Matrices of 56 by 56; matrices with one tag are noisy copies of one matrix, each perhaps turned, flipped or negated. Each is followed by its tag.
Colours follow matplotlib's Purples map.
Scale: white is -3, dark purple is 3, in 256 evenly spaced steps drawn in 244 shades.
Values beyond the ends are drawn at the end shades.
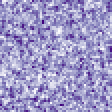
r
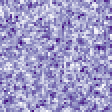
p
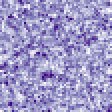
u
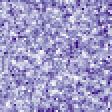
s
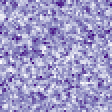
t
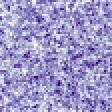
s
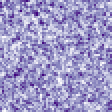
r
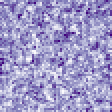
s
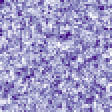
u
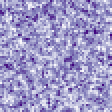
p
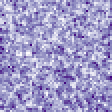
s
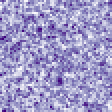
r
